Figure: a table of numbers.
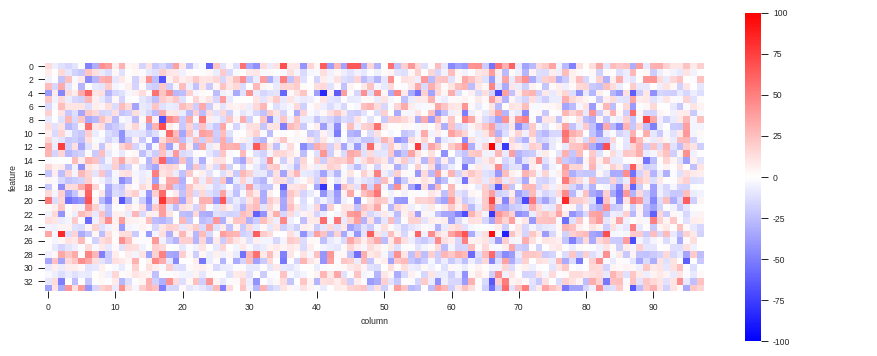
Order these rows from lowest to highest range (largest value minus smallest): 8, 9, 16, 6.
6, 16, 9, 8
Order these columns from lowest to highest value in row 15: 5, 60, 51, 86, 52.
5, 52, 86, 60, 51
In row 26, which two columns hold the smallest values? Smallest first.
87, 78
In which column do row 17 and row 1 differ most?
62
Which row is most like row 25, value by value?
12
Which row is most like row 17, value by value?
11
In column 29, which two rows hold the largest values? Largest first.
0, 2
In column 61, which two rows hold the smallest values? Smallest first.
22, 0
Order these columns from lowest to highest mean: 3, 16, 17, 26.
3, 16, 26, 17
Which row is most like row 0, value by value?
23
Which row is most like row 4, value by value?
18
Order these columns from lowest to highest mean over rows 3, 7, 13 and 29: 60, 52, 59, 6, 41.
59, 52, 60, 41, 6
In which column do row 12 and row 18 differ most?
55
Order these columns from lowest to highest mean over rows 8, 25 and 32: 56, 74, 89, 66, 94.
74, 66, 94, 56, 89
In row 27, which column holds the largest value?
69
